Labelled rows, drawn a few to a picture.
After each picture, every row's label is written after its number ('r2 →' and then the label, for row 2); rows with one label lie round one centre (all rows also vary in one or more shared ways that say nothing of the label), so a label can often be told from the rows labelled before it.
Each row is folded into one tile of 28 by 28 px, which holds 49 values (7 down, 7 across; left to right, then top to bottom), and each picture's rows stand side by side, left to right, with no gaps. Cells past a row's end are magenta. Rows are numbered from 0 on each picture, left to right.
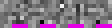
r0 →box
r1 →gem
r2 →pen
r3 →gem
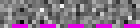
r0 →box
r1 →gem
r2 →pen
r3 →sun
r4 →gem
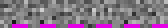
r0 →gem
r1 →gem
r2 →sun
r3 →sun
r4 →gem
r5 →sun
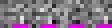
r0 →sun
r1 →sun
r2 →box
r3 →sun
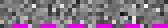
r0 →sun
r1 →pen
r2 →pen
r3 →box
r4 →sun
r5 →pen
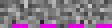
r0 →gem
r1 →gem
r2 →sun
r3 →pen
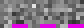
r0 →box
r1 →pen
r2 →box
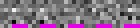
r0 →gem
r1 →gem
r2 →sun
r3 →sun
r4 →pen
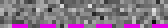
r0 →box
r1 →sun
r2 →pen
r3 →pen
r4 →sun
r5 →gem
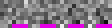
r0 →gem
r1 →box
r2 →box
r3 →box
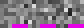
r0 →sun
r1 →pen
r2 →sun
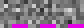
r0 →pen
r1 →pen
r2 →gem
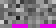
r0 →pen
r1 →sun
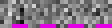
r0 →box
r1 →pen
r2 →sun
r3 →sun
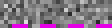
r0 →pen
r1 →box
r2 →sun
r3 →gem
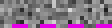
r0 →box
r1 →gem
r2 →gem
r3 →sun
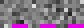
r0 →box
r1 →pen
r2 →sun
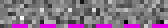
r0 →sun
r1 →gem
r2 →box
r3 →sun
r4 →gem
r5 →box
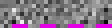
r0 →gem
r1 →pen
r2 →sun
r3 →box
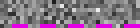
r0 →sun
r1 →box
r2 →pen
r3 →gem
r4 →gem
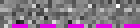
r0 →box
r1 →pen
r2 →gem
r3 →pen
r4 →pen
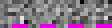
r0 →sun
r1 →sun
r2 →box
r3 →box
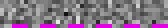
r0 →box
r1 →box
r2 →sun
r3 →gem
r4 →gem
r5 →gem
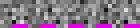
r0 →gem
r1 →sun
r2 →box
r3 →box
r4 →gem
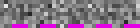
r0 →pen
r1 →gem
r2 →box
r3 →pen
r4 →gem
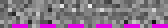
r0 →sun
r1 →box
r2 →pen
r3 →pen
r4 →gem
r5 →gem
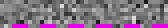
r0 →box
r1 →gem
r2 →pen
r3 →gem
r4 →sun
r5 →pen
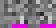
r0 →sun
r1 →sun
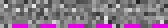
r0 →pen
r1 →pen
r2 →pen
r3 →sun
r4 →pen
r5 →sun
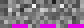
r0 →sun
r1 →pen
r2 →pen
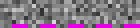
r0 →gem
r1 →pen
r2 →sun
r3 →sun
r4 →pen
